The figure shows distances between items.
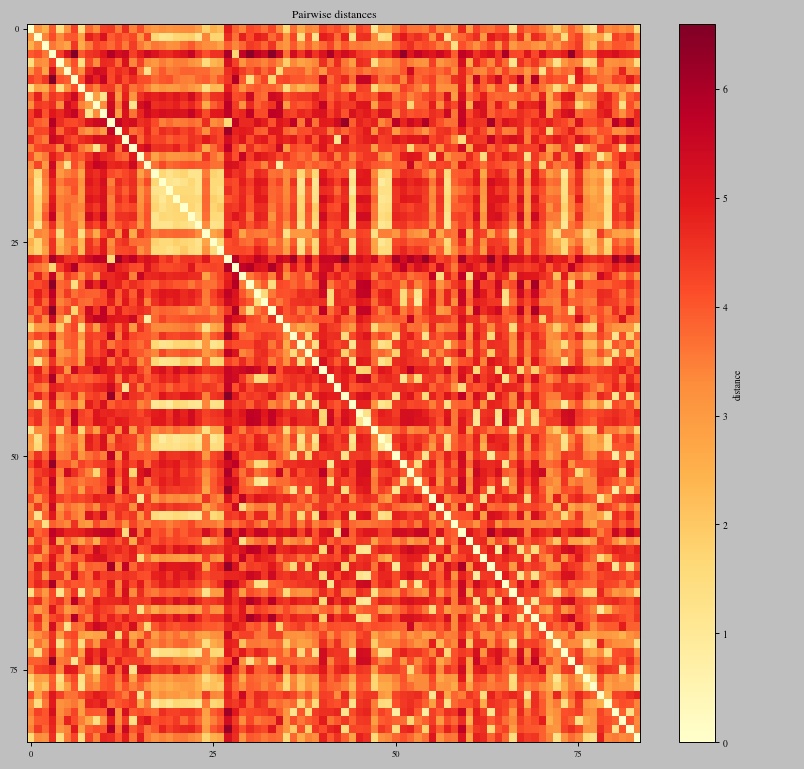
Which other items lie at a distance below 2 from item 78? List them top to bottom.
15, 55, 62, 68
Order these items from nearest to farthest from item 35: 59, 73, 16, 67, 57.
73, 57, 16, 67, 59
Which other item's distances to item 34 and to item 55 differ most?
16
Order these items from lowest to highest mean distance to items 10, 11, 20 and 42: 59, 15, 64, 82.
15, 59, 64, 82
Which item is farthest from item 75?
27
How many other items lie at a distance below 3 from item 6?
3
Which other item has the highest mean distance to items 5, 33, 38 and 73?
3
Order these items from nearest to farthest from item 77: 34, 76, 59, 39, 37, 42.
76, 37, 39, 34, 42, 59
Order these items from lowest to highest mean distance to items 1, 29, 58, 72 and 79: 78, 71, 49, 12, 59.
49, 71, 78, 12, 59
